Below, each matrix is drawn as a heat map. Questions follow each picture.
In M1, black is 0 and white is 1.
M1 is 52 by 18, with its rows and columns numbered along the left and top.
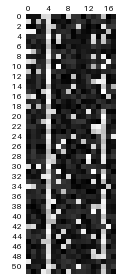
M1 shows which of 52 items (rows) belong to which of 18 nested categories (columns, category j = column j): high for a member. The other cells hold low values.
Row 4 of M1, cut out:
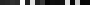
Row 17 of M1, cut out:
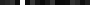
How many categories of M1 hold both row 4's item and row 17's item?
1
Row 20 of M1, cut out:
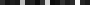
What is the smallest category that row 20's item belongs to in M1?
9
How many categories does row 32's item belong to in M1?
4
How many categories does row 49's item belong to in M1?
2
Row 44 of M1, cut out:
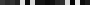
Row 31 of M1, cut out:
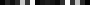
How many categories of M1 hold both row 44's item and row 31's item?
4
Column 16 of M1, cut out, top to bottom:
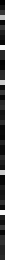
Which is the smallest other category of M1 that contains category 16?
1
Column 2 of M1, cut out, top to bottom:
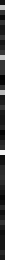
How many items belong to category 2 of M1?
4
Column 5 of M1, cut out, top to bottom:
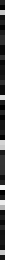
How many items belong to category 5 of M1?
8
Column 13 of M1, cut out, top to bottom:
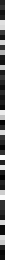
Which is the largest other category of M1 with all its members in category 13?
6
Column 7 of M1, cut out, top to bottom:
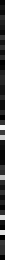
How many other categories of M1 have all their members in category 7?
1
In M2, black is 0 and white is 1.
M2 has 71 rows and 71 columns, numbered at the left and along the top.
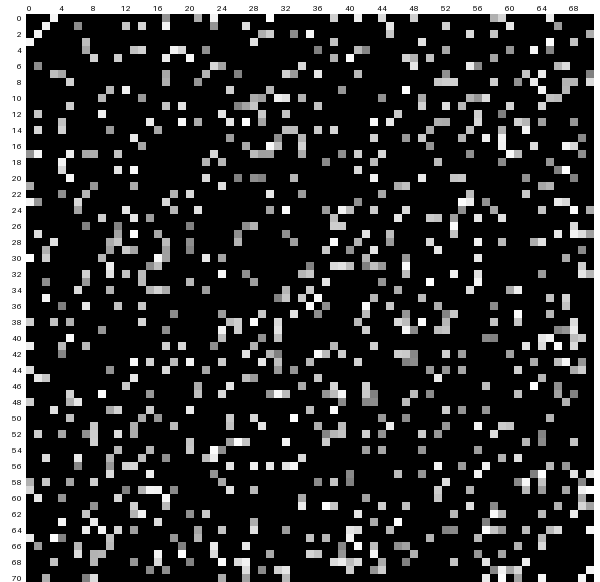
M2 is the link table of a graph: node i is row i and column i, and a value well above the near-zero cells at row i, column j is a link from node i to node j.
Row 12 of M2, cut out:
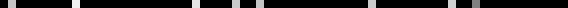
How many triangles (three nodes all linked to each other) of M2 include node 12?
2
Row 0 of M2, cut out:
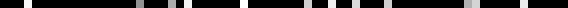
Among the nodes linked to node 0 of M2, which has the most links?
node 17
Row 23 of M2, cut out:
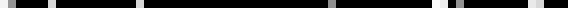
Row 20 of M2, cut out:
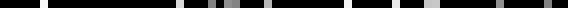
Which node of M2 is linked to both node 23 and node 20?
node 54
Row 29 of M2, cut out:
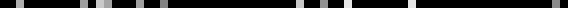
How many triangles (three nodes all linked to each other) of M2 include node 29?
6
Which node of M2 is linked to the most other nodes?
node 64
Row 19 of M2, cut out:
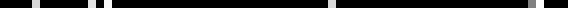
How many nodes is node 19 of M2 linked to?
6
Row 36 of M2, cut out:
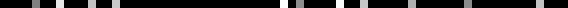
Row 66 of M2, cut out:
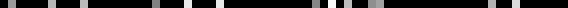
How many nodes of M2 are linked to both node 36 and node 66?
0
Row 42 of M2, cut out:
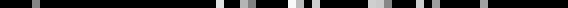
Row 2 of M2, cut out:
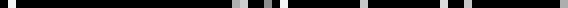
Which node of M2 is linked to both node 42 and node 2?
node 30
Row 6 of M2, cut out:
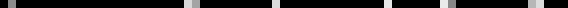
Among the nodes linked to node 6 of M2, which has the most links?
node 24
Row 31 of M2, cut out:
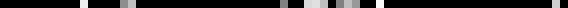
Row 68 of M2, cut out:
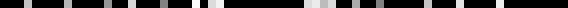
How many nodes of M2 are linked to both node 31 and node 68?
6
